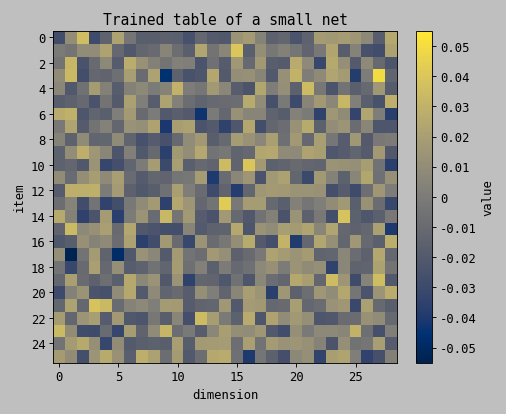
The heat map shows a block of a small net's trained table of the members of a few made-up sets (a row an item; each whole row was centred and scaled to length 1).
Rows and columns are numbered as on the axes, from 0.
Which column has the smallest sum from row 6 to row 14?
9
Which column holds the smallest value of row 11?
13
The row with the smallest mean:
6
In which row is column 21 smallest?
11
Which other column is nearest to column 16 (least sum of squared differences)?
26
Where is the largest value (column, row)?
27, 3
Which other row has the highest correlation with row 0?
20
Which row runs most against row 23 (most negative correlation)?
12
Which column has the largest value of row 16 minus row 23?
19
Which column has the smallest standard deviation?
17
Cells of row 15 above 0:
15
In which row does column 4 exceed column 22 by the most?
25
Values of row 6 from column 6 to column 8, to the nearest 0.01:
0.02 -0.01 0
